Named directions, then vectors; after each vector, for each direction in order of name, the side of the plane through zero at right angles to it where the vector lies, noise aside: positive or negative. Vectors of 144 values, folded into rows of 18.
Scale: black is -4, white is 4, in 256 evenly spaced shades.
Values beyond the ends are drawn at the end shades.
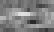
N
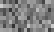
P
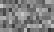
positive, positive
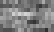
positive, negative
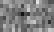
negative, negative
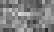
positive, negative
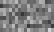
negative, negative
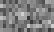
positive, positive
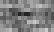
negative, positive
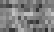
positive, negative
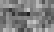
negative, positive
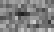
negative, negative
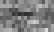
negative, positive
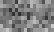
negative, positive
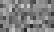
negative, negative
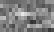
positive, positive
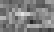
positive, positive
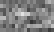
positive, positive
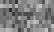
negative, positive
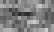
negative, positive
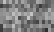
positive, negative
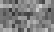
negative, positive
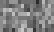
positive, negative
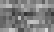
negative, positive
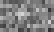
positive, positive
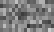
negative, negative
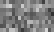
negative, positive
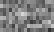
positive, positive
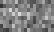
positive, negative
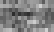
negative, positive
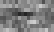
negative, positive
